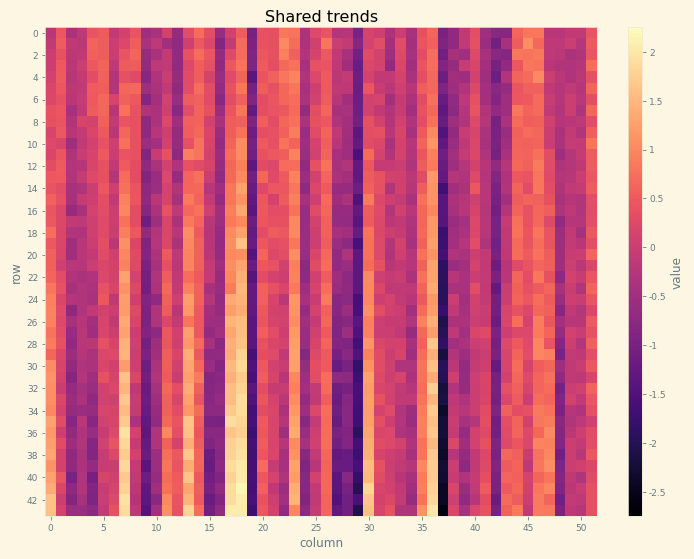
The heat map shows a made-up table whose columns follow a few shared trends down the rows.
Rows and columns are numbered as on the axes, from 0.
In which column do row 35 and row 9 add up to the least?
37
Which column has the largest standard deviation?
17
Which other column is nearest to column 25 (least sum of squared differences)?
40
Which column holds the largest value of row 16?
18
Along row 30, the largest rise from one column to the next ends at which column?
30
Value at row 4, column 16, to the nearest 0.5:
-0.5
